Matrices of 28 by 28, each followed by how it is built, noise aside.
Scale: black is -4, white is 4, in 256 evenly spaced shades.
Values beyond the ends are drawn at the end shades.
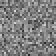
blocks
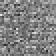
blocks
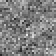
smooth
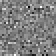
uneven rows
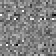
uneven rows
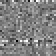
uneven rows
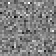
uneven rows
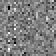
uneven columns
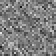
Toeplitz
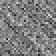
Toeplitz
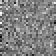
uneven columns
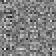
low rank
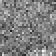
smooth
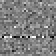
uneven rows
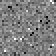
sparse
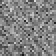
Toeplitz
